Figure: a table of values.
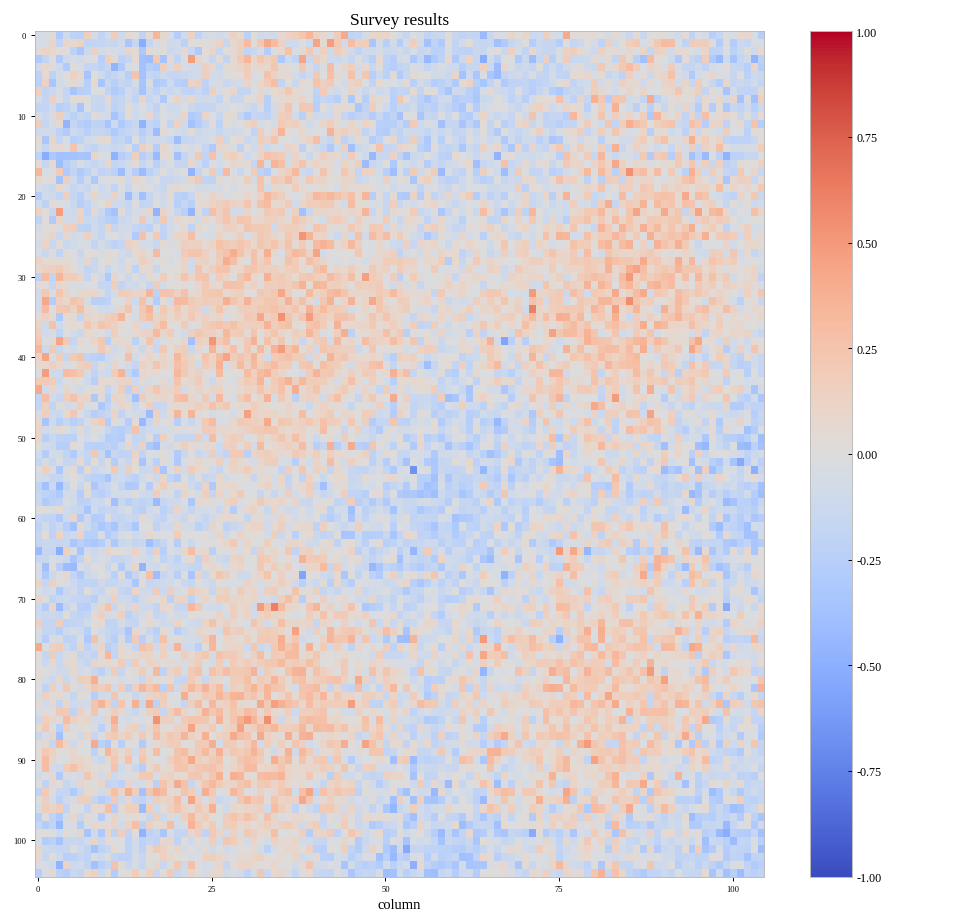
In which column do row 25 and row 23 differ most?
76
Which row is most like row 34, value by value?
32
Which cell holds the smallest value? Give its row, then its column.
54, 54
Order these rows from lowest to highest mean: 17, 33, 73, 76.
17, 73, 76, 33
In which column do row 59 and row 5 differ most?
45
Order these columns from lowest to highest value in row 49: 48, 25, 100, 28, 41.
48, 100, 28, 25, 41
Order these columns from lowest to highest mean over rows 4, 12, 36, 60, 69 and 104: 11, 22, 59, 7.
11, 59, 7, 22
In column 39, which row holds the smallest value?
99
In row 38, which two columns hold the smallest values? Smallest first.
67, 22
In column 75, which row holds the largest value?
64
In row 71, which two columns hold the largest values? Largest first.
34, 32
